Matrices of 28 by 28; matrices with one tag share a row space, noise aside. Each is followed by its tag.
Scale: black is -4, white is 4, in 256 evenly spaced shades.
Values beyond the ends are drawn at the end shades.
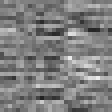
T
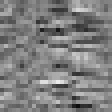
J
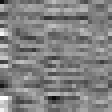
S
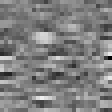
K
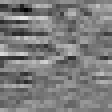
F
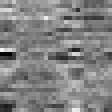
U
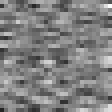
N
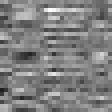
S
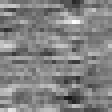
U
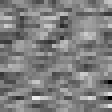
N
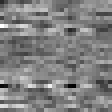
F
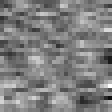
N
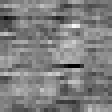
U
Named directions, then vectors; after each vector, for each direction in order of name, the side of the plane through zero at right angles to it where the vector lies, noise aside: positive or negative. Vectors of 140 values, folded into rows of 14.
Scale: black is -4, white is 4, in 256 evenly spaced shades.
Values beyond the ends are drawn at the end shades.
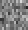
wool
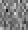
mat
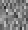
negative, negative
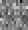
positive, negative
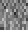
negative, negative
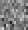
positive, positive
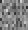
negative, positive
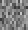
negative, positive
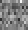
negative, positive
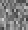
negative, negative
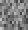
positive, negative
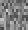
negative, negative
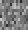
positive, negative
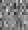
negative, positive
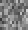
negative, positive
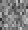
negative, positive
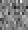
negative, positive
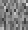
positive, positive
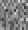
positive, positive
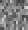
negative, negative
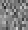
negative, negative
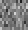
positive, negative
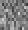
negative, negative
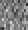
negative, negative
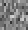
positive, positive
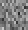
positive, positive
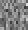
positive, positive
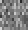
positive, negative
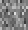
positive, negative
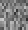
negative, negative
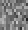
negative, negative
